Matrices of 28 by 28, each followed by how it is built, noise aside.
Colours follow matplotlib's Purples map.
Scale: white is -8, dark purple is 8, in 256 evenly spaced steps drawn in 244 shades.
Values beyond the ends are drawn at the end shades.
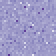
sparse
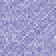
Hankel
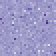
sparse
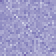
diagonal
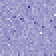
sparse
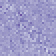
banded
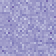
noise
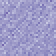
Hankel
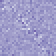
banded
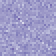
diagonal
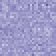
low rank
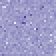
sparse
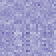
low rank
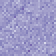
Hankel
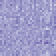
low rank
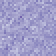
Hankel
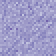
Hankel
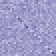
diagonal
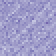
Hankel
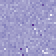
sparse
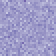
noise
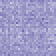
blocks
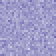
noise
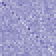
diagonal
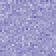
noise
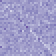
diagonal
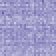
blocks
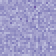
noise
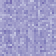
blocks
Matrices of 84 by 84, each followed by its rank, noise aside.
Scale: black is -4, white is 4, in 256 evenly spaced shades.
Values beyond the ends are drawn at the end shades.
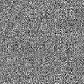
twelve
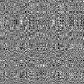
six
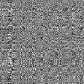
eight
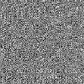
twelve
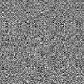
twelve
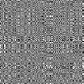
four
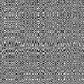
four
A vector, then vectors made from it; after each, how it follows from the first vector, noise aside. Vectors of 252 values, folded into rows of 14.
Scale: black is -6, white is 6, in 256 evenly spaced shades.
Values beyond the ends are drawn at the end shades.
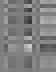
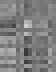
reversed.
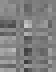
reversed.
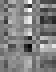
negated, scaled up.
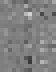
wrapped around, partly zeroed.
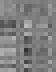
reversed.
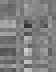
reversed, negated.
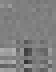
reversed, partly zeroed.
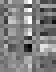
negated, scaled up.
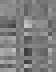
reversed.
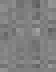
wrapped around, shrunk.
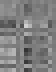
reversed.
